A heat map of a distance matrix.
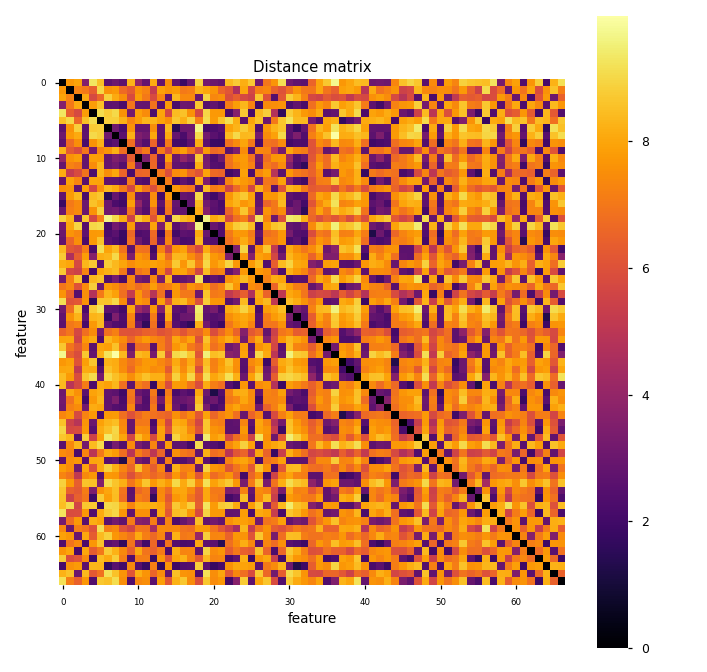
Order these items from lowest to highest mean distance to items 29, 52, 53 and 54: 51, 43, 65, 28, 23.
23, 28, 65, 51, 43
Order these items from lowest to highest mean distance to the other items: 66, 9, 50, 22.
50, 9, 22, 66
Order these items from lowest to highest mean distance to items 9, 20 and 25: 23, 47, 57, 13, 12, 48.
12, 57, 23, 13, 48, 47
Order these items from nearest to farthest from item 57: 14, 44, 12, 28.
12, 28, 14, 44
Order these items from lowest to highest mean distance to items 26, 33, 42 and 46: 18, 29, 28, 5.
29, 28, 5, 18
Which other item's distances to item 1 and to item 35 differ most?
66
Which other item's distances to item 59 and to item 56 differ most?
5
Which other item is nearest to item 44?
37
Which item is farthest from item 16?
36
